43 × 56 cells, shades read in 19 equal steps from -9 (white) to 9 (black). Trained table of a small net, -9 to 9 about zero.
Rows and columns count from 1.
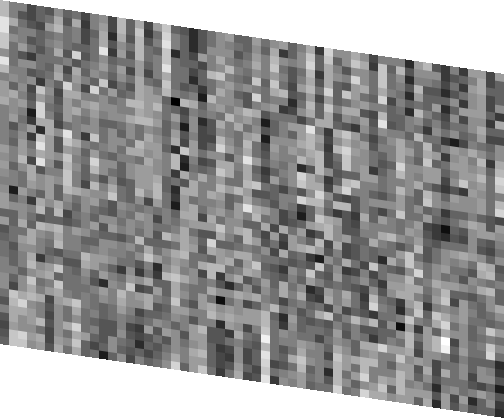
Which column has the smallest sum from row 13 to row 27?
28
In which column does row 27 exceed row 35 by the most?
50
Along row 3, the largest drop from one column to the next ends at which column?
14
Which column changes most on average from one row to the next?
39
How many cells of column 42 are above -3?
35
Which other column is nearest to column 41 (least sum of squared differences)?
2
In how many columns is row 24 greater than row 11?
29
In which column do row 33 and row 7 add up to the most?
22
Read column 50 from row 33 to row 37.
-6 -3 -9 -8 0
